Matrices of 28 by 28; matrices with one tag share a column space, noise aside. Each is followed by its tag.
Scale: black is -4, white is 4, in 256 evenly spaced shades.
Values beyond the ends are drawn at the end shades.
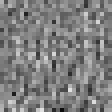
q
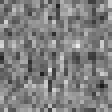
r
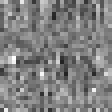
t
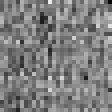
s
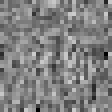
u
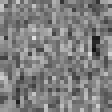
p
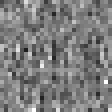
u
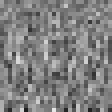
q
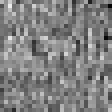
p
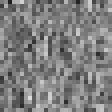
p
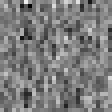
p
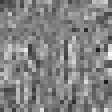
u
